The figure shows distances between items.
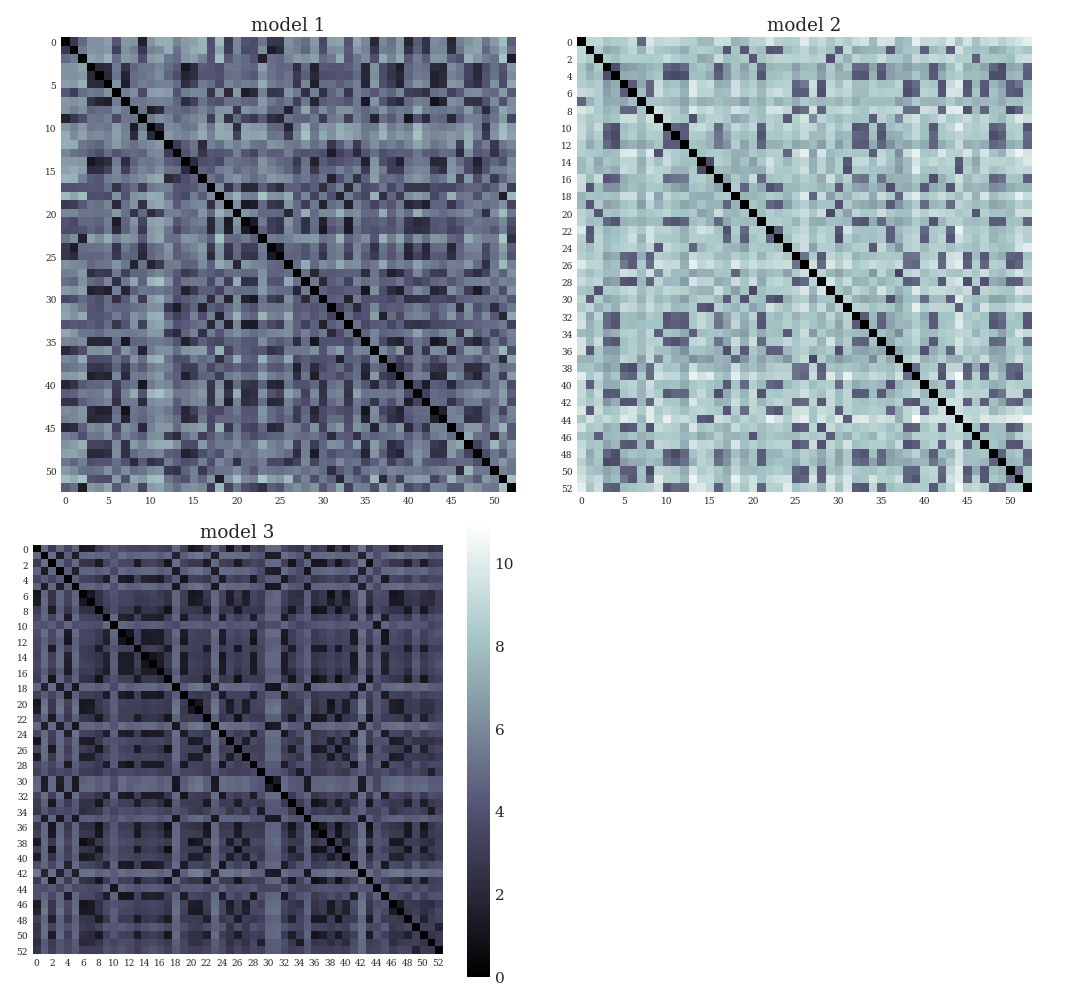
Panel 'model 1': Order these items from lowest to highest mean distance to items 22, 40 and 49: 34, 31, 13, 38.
38, 13, 31, 34
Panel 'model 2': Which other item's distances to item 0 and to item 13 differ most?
9
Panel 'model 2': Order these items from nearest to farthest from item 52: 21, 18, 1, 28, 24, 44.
21, 28, 1, 18, 24, 44
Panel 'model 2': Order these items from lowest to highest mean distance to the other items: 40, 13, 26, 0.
40, 26, 13, 0
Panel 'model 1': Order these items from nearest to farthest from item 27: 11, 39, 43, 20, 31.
39, 43, 31, 20, 11
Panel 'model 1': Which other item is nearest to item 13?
31
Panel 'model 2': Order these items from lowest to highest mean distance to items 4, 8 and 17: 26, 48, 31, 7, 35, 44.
48, 35, 26, 7, 31, 44
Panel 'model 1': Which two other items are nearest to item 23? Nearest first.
2, 52
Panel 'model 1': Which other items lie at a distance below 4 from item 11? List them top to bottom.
8, 10, 20, 26, 49
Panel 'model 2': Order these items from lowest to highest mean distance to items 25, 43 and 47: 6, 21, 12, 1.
6, 1, 12, 21
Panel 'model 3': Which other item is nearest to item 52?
49
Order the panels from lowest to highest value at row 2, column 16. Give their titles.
model 3, model 1, model 2
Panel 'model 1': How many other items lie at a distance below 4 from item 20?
5
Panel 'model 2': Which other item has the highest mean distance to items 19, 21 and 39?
44
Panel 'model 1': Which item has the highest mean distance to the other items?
11
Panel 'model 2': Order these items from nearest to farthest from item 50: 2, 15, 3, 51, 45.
45, 51, 3, 2, 15
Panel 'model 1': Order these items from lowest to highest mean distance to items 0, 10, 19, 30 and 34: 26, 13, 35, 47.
13, 35, 26, 47
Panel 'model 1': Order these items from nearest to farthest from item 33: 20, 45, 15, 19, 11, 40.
19, 40, 45, 15, 20, 11
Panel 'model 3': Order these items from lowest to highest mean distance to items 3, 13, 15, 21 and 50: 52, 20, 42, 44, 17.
17, 20, 52, 44, 42
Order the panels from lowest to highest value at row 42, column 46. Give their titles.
model 1, model 3, model 2
